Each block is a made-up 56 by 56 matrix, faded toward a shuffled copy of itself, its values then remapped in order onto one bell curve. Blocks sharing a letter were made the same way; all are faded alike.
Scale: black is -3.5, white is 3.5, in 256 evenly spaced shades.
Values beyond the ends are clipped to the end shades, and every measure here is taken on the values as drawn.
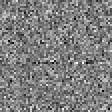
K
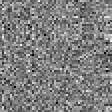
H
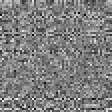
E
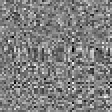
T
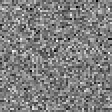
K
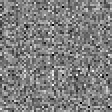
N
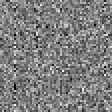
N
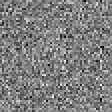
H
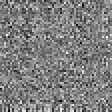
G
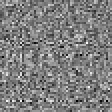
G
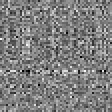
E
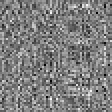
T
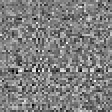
E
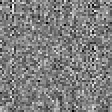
N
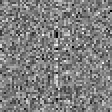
N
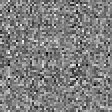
N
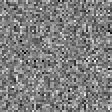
H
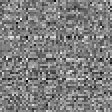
E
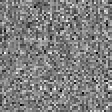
H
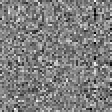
N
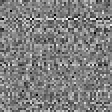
E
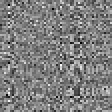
T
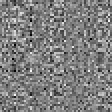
T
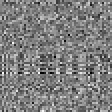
E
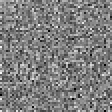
N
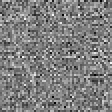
G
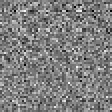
G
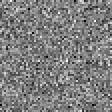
K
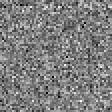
K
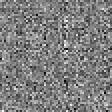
N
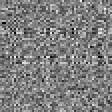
E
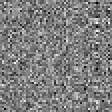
N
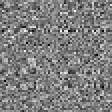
G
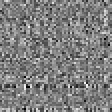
E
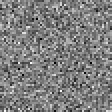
K
